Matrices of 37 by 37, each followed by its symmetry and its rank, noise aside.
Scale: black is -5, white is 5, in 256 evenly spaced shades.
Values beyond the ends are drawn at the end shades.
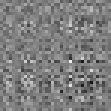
no symmetry, rank three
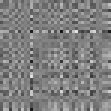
symmetric, rank two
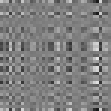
no symmetry, rank one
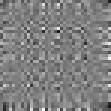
no symmetry, rank three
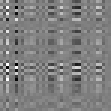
no symmetry, rank one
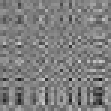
no symmetry, rank two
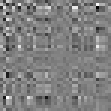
antisymmetric, rank two
